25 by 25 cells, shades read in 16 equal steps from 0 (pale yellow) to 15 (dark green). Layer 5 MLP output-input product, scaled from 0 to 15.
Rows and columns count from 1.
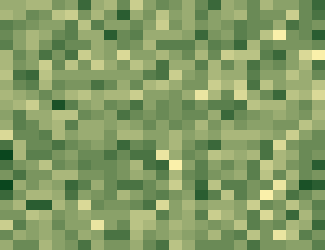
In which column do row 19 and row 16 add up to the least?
22
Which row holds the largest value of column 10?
2
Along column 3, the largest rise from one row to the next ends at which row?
21
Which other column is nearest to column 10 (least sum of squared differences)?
24
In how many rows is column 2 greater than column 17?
15
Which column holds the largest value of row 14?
4
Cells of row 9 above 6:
12
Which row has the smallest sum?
10
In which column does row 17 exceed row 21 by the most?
13
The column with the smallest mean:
14
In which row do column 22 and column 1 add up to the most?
16
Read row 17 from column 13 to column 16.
12 0 7 10
